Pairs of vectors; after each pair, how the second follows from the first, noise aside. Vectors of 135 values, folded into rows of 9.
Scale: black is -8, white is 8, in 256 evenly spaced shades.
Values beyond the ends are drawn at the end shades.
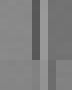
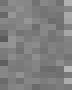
wrapped around, negated, partly zeroed.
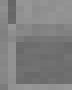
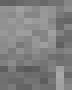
reversed, negated.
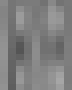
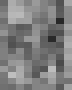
reversed, scaled up.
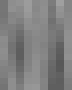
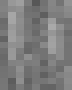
reversed, negated.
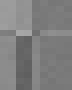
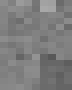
reversed, negated, partly zeroed.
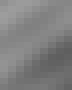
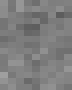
wrapped around, negated, partly zeroed.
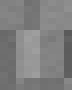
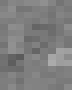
wrapped around, negated, partly zeroed.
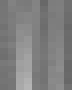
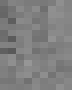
wrapped around, negated, partly zeroed.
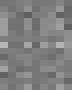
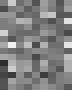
reversed, scaled up.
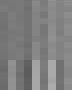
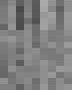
reversed, negated.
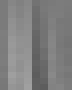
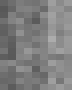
wrapped around.
